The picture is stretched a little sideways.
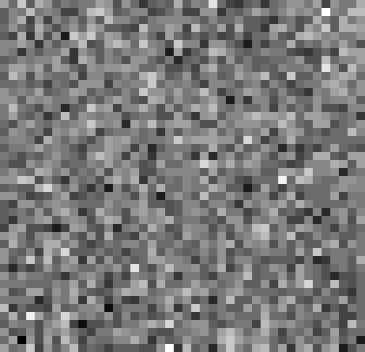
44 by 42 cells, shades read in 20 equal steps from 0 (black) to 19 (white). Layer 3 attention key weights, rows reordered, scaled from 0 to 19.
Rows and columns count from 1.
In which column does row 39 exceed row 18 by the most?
31
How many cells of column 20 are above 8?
26
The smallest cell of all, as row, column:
43, 3
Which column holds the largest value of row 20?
12
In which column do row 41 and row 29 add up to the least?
14
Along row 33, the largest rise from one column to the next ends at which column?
11
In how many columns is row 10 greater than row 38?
24
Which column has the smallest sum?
10
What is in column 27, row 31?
13
